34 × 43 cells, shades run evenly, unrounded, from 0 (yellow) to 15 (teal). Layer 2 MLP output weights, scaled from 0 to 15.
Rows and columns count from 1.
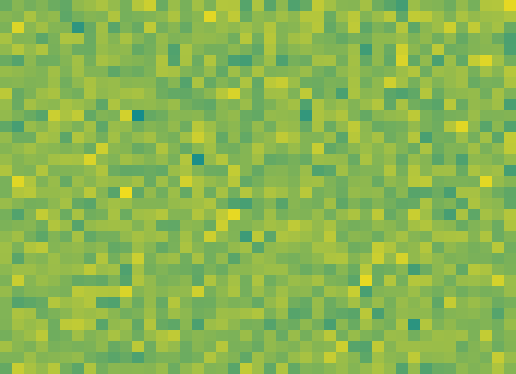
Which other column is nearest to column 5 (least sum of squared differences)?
24
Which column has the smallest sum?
41
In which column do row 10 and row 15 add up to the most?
17
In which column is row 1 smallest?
43
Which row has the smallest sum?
2
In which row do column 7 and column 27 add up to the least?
11
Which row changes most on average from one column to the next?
6
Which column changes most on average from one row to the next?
35
